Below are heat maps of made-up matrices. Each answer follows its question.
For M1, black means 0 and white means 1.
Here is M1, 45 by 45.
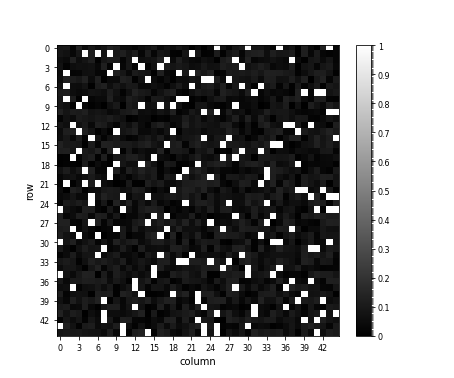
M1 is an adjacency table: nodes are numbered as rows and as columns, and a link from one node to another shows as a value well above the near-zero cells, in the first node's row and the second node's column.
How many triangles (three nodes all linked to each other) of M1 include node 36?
2
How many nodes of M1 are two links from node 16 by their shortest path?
5
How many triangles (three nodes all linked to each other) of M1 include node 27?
3
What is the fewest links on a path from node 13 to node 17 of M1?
3
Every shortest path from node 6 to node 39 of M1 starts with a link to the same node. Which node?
node 29
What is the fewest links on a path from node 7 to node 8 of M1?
7
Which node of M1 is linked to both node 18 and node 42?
node 22
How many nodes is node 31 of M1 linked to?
3
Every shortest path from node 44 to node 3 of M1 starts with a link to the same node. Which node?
node 41
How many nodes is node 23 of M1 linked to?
6
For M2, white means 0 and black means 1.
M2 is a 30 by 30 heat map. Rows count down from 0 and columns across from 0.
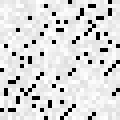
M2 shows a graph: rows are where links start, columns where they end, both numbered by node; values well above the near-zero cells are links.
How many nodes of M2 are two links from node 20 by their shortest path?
2
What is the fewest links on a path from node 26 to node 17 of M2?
2
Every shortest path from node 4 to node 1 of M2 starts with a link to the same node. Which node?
node 7
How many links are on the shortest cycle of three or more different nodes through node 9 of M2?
4
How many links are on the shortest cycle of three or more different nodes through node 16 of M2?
6
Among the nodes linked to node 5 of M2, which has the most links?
node 22
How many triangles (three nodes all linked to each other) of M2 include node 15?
2
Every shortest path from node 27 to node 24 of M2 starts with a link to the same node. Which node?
node 10
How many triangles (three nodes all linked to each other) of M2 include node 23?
0
